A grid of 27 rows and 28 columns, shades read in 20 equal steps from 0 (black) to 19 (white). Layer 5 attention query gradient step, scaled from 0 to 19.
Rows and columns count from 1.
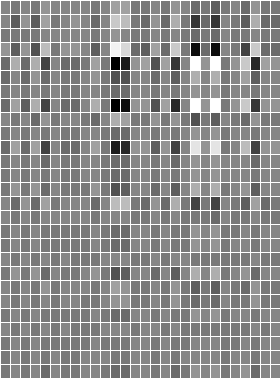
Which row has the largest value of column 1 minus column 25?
4
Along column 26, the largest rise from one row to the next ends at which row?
9
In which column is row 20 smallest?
12
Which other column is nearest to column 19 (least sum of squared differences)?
6
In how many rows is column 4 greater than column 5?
16
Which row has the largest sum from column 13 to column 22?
5
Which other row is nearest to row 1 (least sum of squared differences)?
21
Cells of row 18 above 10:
2
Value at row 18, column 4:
10
